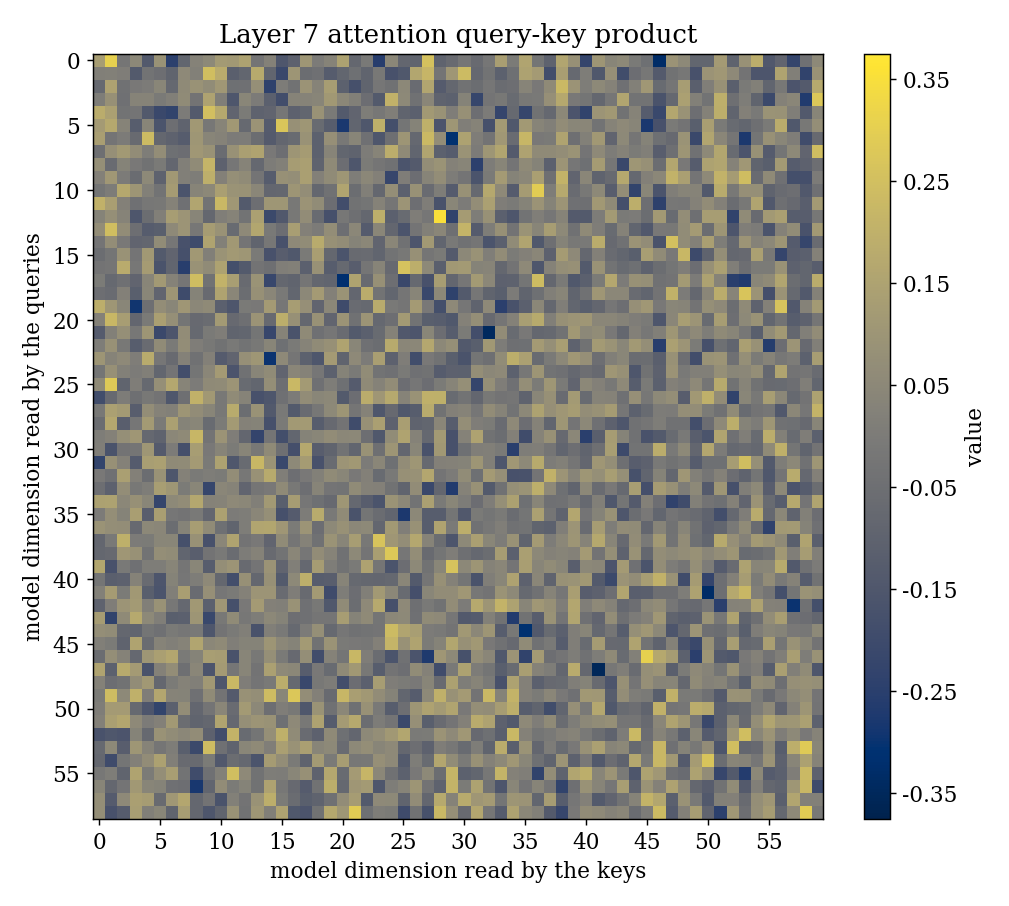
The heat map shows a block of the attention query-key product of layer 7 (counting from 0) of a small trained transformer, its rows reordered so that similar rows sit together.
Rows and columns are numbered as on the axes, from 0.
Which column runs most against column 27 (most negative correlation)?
6
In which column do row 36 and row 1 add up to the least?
55
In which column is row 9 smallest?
24
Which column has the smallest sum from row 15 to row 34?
29
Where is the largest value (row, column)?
12, 28
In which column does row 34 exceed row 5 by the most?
20
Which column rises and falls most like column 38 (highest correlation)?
51
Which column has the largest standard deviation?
46
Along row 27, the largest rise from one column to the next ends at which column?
27
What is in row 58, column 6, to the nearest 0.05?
-0.1
